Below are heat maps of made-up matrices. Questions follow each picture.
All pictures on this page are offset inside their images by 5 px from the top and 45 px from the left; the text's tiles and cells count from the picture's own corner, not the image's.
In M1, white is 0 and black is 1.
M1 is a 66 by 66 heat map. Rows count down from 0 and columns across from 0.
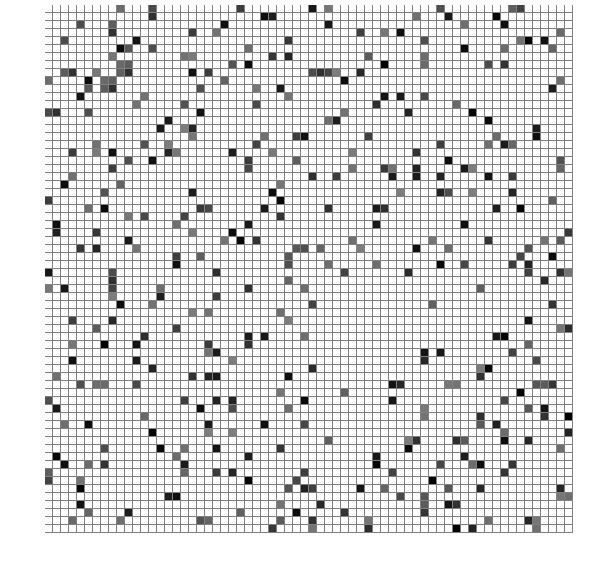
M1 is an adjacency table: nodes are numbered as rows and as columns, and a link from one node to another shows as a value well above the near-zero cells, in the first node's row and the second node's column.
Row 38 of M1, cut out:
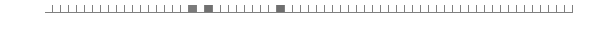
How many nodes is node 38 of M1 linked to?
3
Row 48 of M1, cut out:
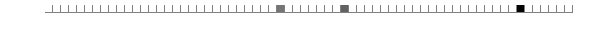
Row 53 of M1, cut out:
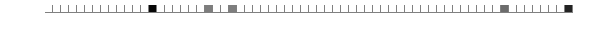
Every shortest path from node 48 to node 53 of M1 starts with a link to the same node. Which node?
node 37
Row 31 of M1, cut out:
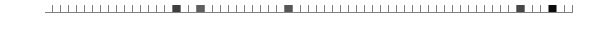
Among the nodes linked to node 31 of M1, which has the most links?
node 30
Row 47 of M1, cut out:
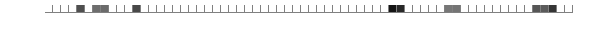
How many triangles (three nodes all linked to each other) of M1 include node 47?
6
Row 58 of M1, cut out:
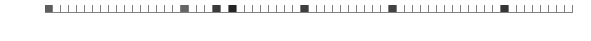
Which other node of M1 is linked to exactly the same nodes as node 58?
node 49
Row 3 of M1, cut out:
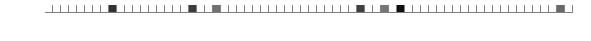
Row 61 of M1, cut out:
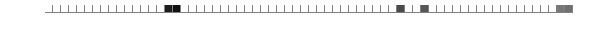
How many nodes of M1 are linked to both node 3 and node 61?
2
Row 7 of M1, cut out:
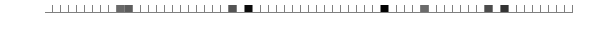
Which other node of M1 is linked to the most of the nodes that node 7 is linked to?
node 5
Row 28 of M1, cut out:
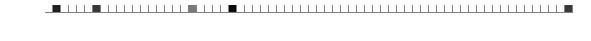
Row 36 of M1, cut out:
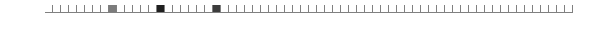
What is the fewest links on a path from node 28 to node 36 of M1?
3
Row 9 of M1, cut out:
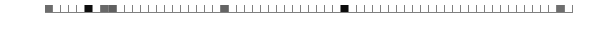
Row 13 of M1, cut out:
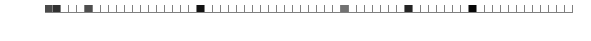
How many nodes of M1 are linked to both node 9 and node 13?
3
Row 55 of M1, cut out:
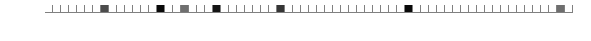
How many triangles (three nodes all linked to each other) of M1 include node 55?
1
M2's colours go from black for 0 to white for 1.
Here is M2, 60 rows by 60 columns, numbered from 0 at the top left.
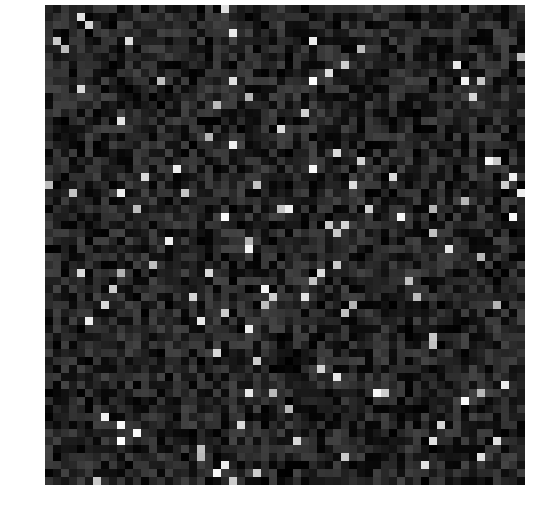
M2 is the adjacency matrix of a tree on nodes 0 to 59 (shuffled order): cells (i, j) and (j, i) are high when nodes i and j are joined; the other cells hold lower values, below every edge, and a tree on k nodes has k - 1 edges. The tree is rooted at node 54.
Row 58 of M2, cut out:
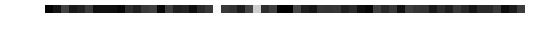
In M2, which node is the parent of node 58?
26
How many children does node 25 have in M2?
4
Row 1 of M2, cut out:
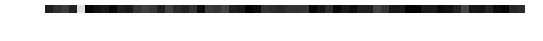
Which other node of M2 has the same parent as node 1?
10
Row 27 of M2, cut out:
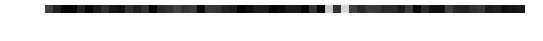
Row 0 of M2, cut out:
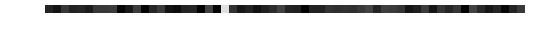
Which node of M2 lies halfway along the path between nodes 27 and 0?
38
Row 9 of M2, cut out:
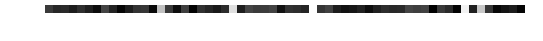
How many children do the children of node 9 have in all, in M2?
8
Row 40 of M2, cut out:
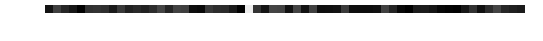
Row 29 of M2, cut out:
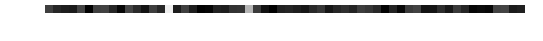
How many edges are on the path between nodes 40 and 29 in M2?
2
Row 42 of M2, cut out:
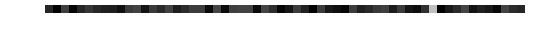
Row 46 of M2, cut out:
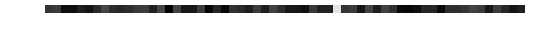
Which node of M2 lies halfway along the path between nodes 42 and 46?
28
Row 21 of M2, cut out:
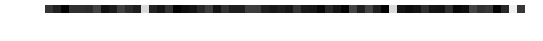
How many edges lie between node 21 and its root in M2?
7
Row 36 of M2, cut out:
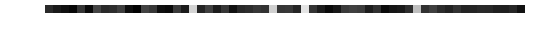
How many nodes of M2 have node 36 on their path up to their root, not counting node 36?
4
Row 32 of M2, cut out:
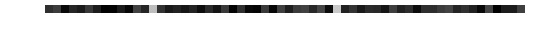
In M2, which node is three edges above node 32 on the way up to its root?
48
